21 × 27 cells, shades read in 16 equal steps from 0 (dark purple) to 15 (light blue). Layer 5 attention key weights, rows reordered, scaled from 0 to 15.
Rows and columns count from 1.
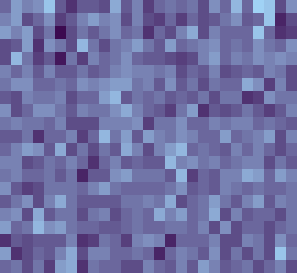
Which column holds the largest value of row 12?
17
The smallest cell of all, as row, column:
3, 6
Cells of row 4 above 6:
21
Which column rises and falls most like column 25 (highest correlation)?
22
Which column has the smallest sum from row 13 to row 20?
8
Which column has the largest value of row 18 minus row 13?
4
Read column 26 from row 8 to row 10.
8 6 7
